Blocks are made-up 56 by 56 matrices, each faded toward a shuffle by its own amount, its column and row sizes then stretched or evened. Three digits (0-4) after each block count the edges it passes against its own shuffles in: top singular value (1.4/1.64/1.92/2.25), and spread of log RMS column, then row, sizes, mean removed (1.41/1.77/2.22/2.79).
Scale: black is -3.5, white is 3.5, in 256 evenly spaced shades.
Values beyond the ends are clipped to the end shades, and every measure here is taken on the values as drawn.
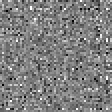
0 3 2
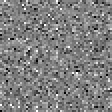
2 1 1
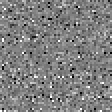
0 0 2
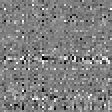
3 2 4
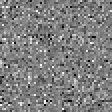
0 1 2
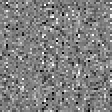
1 3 0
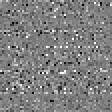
2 0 3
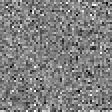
1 1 1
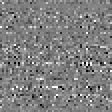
1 0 4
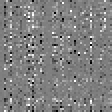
3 4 1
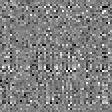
4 1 3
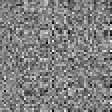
4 3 1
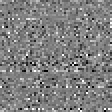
1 1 4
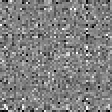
3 2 2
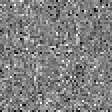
1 1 1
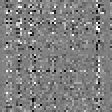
3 4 3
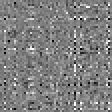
4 3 3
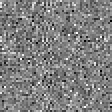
2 0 0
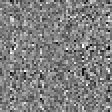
2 3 1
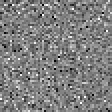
3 0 0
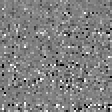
0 1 3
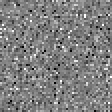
1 0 1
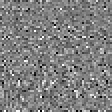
3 0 3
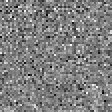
3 0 1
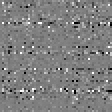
1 2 4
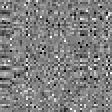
4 1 1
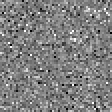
1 0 1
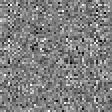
3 2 1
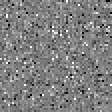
0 0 1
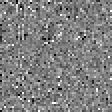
1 1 0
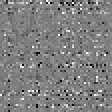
0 2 4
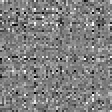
2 3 3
